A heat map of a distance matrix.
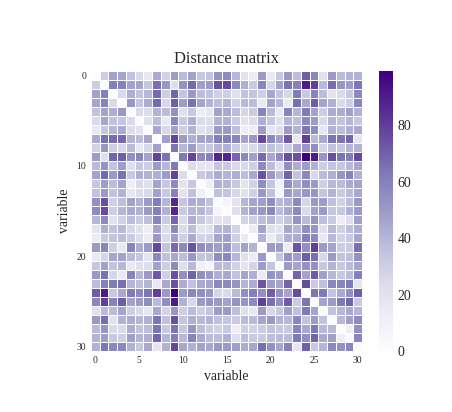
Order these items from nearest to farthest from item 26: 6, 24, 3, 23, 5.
6, 5, 23, 3, 24
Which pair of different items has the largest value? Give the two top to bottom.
9, 24
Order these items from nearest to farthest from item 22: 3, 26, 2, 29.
3, 2, 29, 26
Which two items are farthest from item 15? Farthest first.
9, 1
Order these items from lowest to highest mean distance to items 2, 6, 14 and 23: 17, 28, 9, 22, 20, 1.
17, 28, 20, 22, 1, 9
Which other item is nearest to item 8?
5
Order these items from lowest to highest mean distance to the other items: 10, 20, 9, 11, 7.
10, 20, 11, 7, 9
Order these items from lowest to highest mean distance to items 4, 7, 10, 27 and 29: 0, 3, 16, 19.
16, 0, 3, 19
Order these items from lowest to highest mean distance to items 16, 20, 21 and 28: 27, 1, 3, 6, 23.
6, 3, 27, 1, 23
